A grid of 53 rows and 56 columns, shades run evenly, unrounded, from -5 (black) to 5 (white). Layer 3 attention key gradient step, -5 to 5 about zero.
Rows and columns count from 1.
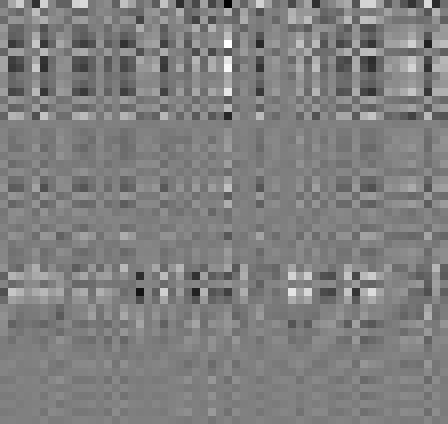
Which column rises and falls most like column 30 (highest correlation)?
24
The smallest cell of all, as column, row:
29, 1
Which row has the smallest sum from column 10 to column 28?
6
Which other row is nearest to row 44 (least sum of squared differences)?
50
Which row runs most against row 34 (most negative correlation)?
27
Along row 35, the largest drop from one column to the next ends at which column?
45
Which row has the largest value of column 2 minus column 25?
37
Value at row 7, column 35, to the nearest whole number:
-1
